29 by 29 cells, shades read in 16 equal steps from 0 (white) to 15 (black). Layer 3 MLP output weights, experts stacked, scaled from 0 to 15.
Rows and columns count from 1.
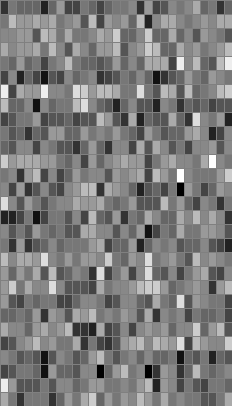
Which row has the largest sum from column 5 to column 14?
6
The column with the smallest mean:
25
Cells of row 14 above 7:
16
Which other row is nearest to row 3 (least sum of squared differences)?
19
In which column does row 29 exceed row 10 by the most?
7
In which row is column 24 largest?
9
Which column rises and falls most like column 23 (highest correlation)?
20
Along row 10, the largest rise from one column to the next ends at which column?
27
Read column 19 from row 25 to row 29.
7 7 15 4 6
